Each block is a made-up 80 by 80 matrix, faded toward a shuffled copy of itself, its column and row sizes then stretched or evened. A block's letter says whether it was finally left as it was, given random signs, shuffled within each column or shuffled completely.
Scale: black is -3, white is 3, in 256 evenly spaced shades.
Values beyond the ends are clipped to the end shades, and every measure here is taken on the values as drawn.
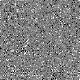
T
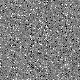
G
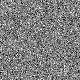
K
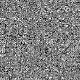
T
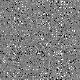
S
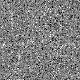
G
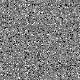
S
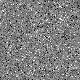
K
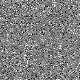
S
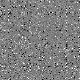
T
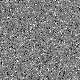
K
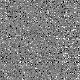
S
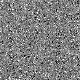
G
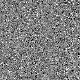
G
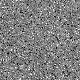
K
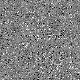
S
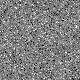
K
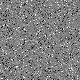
K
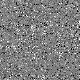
S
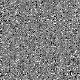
S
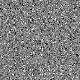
T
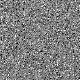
G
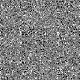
T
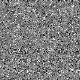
S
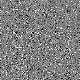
T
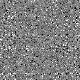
T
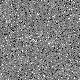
K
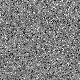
K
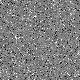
K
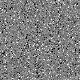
G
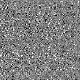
T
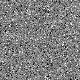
G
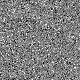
K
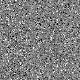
G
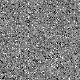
S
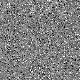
G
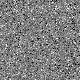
G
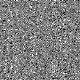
T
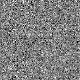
S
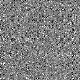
T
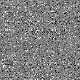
T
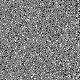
G
